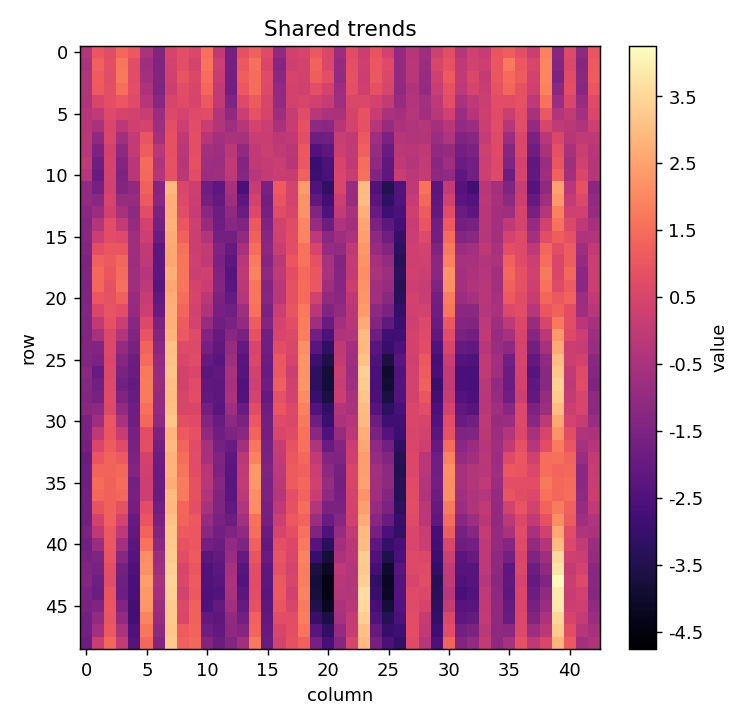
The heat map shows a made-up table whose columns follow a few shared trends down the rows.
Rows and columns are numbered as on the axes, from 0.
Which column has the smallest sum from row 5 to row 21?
26
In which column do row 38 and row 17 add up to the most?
7
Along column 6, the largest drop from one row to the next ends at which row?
11
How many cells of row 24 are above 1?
5
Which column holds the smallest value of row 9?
19
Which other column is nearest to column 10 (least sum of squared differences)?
13
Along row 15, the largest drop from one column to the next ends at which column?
24
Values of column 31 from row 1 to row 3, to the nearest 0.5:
0 0 0
